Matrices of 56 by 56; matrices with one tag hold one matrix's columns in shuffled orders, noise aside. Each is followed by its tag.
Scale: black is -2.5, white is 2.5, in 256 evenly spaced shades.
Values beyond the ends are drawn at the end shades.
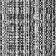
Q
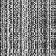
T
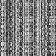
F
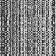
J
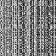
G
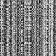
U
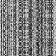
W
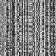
F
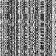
Q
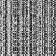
J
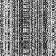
T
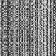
U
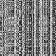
J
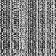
T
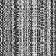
U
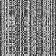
J
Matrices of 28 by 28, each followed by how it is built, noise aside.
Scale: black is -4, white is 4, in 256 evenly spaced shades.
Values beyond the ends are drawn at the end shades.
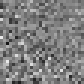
lower triangular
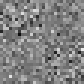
block diagonal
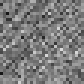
Hankel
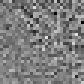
upper triangular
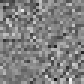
block diagonal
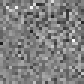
upper triangular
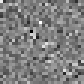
block diagonal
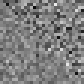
upper triangular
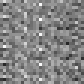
repeating rows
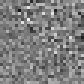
upper triangular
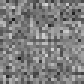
blocks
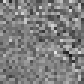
upper triangular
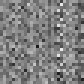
repeating rows
